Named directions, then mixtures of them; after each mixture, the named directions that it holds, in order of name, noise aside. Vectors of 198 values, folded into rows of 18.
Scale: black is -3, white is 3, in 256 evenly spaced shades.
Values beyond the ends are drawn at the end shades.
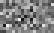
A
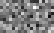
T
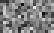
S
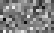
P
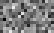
P, S, T.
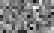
P, T.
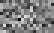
A.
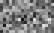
A, P.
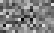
A.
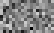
P, S, T.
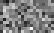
P, S.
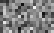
S.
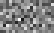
A.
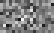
A.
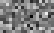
S, T.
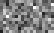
A, S.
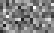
A, S.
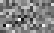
A.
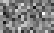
S.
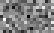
P.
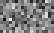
P, T.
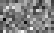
P.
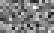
T.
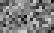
A, P, T.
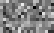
S, T.
